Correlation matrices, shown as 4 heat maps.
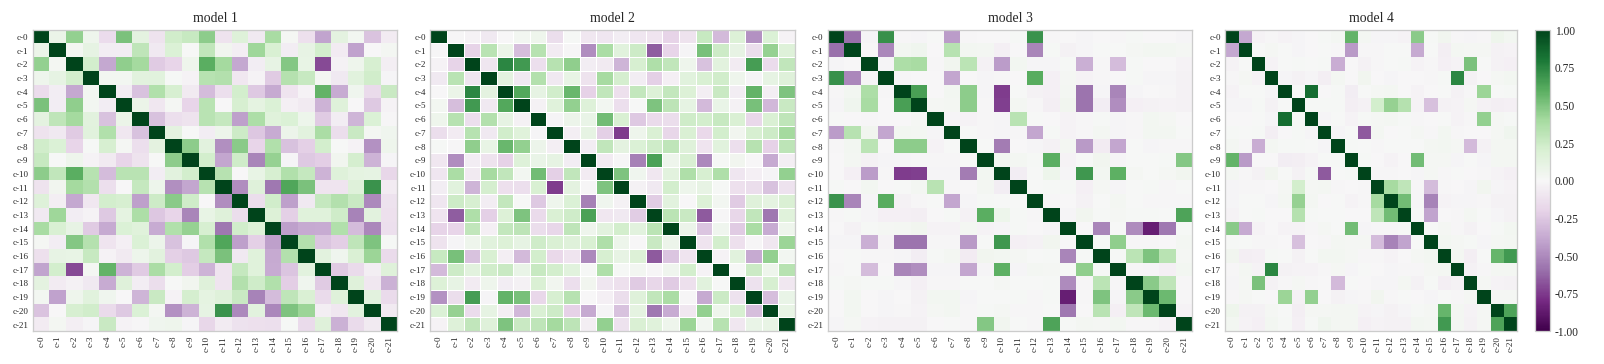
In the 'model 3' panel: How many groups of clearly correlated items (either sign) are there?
5
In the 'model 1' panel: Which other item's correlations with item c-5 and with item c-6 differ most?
c-12
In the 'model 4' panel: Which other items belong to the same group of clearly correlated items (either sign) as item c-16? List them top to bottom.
c-20, c-21
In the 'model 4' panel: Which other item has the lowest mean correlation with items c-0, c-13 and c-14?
c-1
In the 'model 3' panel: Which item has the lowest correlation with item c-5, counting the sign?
c-10
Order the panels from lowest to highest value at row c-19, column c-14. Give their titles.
model 3, model 1, model 4, model 2
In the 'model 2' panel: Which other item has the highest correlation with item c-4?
c-2
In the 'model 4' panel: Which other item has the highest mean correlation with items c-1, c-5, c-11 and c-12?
c-13
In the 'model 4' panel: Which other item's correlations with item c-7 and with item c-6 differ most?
c-4
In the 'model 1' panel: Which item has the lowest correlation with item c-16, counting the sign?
c-14
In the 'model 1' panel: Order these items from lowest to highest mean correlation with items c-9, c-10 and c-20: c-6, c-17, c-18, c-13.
c-17, c-13, c-18, c-6
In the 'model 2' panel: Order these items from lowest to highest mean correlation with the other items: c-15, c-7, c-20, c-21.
c-20, c-7, c-15, c-21
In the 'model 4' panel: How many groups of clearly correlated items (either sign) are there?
7
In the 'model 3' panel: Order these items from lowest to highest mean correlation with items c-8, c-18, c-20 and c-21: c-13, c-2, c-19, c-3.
c-3, c-2, c-13, c-19
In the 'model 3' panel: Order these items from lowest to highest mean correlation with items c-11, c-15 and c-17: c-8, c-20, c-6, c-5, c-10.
c-5, c-8, c-20, c-6, c-10
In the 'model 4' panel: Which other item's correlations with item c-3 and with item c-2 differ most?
c-17
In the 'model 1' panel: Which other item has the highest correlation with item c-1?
c-13
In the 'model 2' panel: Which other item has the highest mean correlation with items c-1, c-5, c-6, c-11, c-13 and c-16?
c-10
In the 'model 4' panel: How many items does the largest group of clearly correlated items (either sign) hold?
5
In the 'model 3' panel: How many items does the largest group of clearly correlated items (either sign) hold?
7
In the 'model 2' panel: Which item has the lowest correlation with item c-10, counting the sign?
c-7
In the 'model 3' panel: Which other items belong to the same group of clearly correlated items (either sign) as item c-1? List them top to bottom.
c-0, c-3, c-7, c-12
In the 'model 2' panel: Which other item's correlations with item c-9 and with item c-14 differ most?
c-12
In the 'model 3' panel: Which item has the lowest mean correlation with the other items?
c-14
